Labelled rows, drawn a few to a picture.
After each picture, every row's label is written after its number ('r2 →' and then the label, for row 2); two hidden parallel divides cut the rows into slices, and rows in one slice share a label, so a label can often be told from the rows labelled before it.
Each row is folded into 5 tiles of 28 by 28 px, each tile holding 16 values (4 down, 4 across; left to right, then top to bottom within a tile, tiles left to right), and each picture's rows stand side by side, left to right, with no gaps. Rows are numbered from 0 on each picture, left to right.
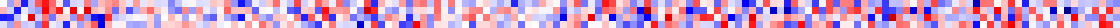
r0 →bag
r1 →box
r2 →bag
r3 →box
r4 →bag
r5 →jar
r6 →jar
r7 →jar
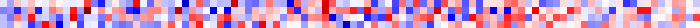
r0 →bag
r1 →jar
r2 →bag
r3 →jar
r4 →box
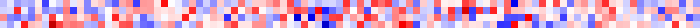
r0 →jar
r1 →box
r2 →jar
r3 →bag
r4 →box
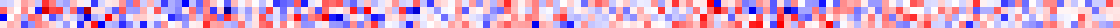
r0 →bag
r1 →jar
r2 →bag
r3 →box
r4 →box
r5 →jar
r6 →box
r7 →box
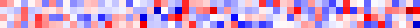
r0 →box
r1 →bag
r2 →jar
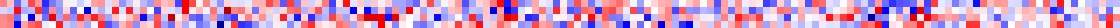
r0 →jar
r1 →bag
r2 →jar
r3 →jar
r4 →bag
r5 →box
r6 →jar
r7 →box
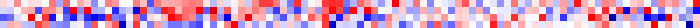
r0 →bag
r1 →bag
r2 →bag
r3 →box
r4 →bag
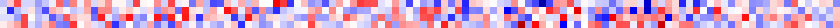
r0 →box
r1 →bag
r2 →box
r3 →jar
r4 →jar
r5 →box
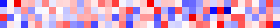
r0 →box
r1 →jar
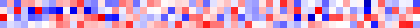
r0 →jar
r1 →box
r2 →jar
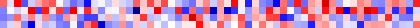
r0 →bag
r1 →jar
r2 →bag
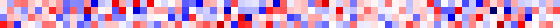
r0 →bag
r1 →jar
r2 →box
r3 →jar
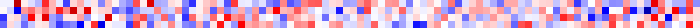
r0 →bag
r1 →jar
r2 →box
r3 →box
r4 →jar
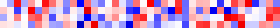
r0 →bag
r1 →jar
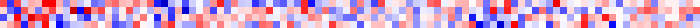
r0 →bag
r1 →jar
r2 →box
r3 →bag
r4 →box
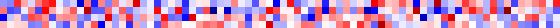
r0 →bag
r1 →jar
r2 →jar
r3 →bag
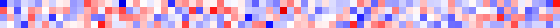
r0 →box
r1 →box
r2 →box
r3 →box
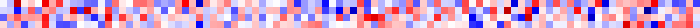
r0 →bag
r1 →box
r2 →jar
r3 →bag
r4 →jar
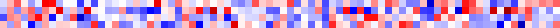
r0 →bag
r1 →bag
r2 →jar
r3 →bag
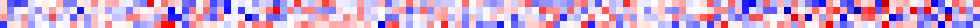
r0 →box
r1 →jar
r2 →box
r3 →box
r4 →box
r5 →jar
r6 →bag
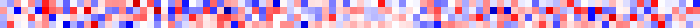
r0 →bag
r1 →jar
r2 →box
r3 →jar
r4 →jar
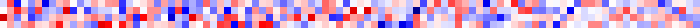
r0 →jar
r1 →jar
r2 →bag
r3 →box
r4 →box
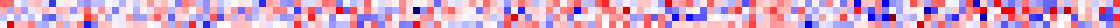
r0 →box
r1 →box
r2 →bag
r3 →box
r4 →box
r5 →box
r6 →jar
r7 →bag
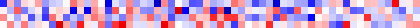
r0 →jar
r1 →jar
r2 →box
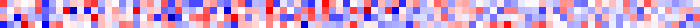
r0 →jar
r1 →jar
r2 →bag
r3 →box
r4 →box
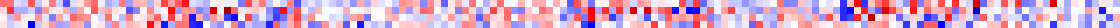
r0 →box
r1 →bag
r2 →box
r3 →box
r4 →bag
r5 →box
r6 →bag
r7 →box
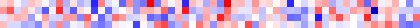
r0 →box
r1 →box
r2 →box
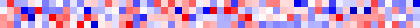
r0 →jar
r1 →bag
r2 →jar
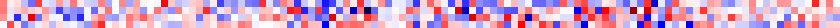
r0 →box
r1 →box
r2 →jar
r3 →jar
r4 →bag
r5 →box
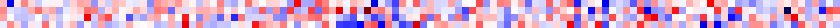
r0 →box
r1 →box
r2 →bag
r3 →box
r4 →jar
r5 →jar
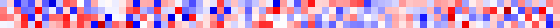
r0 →jar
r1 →jar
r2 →box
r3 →bag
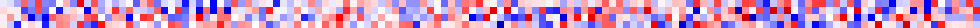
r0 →jar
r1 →jar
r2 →box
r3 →bag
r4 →bag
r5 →bag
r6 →jar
